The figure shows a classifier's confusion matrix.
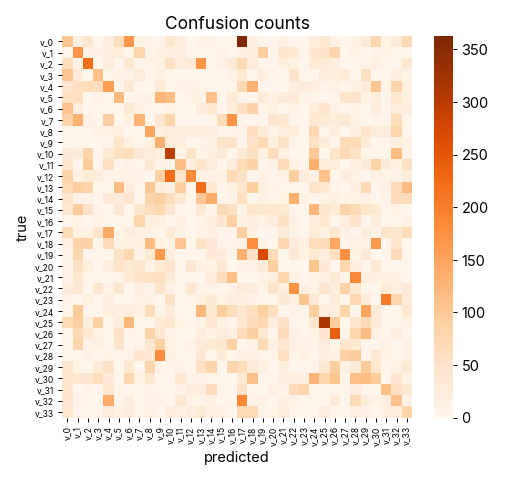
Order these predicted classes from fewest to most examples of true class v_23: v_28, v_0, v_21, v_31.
v_0, v_21, v_28, v_31
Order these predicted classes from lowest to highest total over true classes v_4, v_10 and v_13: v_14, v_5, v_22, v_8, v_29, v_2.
v_22, v_14, v_29, v_8, v_5, v_2
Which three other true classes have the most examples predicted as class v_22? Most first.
v_14, v_12, v_31
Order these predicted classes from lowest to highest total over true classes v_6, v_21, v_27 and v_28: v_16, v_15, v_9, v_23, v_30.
v_23, v_30, v_15, v_16, v_9
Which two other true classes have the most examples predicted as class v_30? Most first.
v_18, v_4
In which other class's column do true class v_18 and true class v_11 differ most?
v_26
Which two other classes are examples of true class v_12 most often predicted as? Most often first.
v_10, v_25
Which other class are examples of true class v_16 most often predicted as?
v_7
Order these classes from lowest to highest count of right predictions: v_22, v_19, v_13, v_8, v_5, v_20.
v_20, v_5, v_8, v_22, v_13, v_19
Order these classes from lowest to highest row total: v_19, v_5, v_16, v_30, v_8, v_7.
v_16, v_8, v_5, v_7, v_30, v_19
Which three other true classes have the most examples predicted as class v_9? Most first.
v_28, v_19, v_5
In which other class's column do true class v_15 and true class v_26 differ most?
v_24
